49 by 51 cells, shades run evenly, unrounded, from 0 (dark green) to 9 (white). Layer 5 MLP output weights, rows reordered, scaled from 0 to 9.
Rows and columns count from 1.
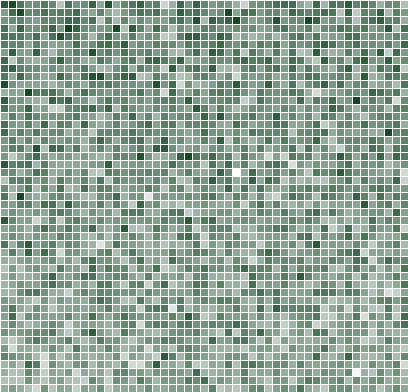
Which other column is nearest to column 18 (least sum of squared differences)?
48
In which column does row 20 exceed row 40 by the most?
2
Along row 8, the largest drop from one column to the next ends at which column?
41
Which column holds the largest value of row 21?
37
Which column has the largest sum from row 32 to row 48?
47
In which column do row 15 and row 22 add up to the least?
28
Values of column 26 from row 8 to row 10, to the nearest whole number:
4 4 3
